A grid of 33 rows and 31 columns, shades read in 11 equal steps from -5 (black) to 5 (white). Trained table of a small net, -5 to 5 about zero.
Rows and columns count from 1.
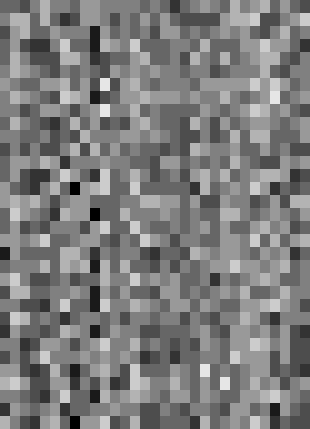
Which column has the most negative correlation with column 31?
21
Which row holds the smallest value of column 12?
30
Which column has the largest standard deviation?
10
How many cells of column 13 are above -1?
24
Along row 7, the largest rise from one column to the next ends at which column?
11
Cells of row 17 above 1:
5
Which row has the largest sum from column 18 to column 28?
7
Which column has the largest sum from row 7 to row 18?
14
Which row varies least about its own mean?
6
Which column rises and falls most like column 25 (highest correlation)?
29
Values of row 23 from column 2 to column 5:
2 2 -1 -1
